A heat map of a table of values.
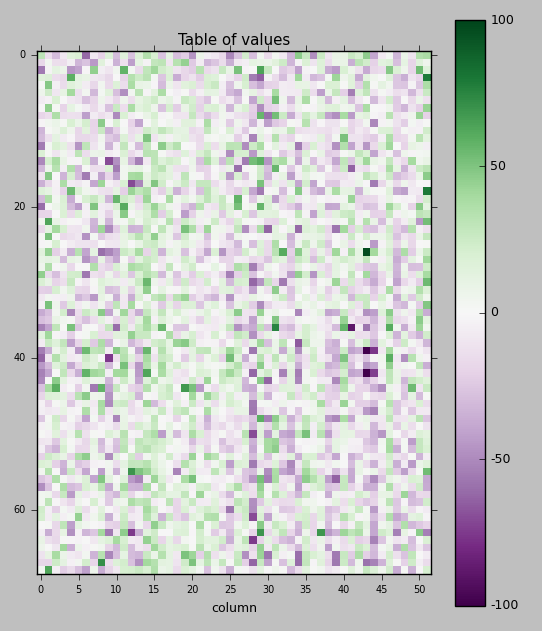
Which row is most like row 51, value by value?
52
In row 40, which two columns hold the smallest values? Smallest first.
9, 0
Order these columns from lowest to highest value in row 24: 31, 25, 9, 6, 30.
6, 25, 9, 30, 31
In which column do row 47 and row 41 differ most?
29
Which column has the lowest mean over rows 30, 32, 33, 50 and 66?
28
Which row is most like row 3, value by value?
18
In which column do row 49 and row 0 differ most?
20
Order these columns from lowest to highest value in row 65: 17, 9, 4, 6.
4, 9, 6, 17
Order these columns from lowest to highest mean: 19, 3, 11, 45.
45, 3, 19, 11
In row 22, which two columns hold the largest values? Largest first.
1, 51
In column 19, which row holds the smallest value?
21
